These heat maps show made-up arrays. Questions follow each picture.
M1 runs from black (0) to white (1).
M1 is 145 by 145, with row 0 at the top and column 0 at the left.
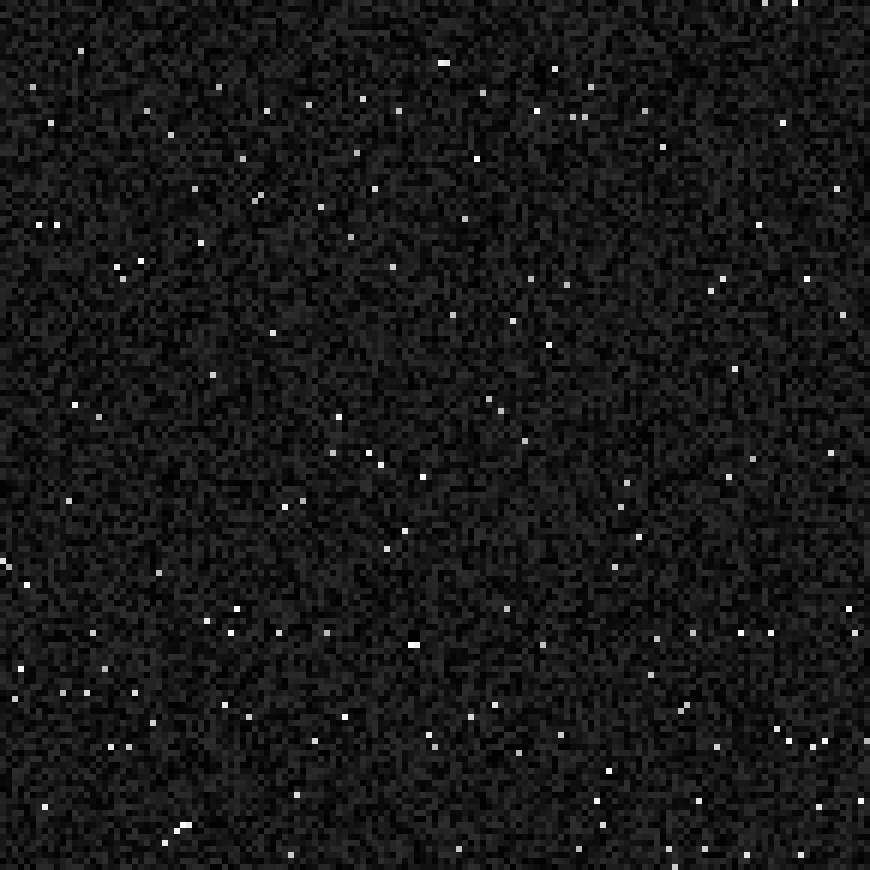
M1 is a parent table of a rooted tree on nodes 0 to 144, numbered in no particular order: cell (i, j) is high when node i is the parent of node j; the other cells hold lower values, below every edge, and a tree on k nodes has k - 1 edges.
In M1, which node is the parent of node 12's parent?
88
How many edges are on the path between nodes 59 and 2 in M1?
8
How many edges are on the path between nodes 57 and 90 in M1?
5
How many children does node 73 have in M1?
1
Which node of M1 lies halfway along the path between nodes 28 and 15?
115
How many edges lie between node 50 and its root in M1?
7
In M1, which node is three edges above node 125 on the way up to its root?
101
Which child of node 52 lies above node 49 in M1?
75
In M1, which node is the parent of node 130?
20
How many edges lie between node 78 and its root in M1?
4
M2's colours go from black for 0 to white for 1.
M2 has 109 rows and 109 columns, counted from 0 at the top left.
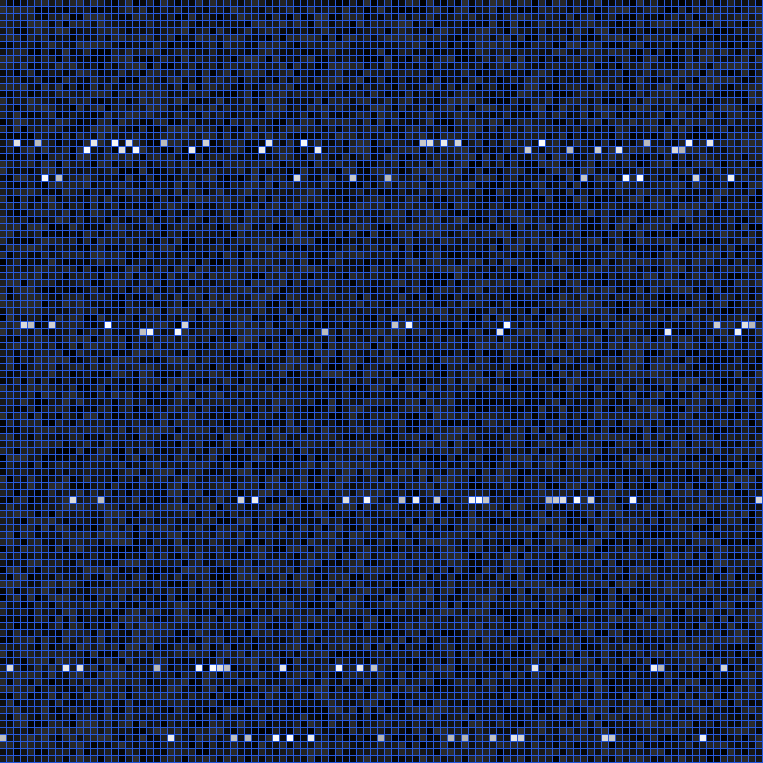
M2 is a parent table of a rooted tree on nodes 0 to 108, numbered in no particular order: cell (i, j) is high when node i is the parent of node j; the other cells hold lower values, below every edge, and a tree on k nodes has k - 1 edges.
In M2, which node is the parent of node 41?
105
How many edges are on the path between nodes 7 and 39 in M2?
4
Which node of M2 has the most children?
71
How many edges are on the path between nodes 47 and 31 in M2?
2
